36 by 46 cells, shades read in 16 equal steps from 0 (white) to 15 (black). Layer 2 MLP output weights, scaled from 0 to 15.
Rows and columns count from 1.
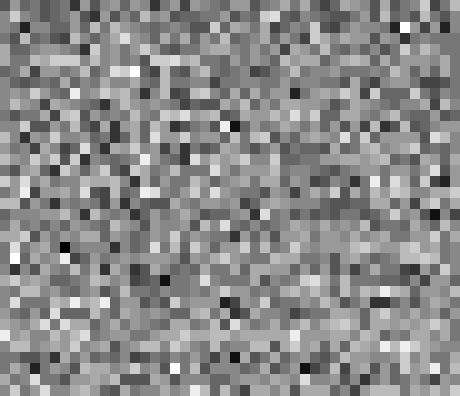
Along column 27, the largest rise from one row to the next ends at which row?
21
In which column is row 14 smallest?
9
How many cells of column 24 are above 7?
14
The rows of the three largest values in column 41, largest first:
4, 25, 26
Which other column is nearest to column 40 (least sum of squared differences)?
5
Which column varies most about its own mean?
44
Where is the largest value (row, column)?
23, 7
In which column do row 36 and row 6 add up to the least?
20
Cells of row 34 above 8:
12
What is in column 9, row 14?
2
